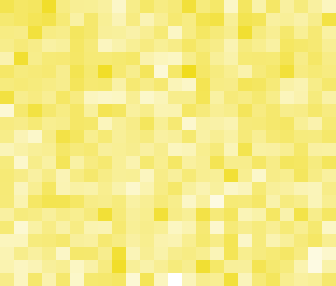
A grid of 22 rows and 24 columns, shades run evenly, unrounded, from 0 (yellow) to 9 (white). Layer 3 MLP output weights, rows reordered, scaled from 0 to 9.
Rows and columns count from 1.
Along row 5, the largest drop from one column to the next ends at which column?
2
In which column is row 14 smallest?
17
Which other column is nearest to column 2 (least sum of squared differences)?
10
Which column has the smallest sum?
15
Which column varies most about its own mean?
14
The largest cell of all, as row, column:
22, 13
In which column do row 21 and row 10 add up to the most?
23
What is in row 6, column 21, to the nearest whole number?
1
